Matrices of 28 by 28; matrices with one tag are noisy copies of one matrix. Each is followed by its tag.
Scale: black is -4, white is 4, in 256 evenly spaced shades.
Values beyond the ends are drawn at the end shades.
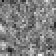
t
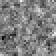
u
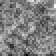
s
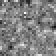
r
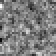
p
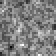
r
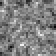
r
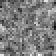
t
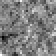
u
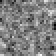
t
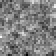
s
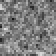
p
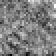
s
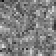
t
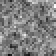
s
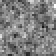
s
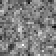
r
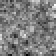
s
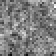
s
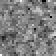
u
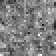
t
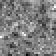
s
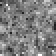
t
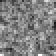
t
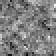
s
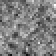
s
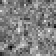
r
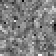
t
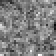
t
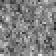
t
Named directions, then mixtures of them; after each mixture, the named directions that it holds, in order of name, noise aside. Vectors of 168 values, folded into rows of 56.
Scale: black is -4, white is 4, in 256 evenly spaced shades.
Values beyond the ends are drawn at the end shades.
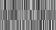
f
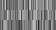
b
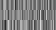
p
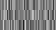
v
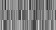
b.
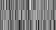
b, v.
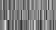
b, p.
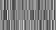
f, v.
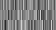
f, p.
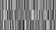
v.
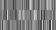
b, f.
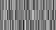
v.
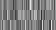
b, f.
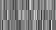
b, f.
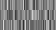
f, v.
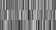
b.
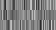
f, p.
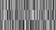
v.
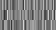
b, v.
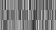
b.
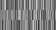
b, p.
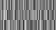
p, v.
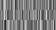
p, v.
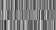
p, v.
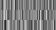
p, v.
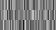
v.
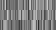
b.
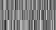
p.
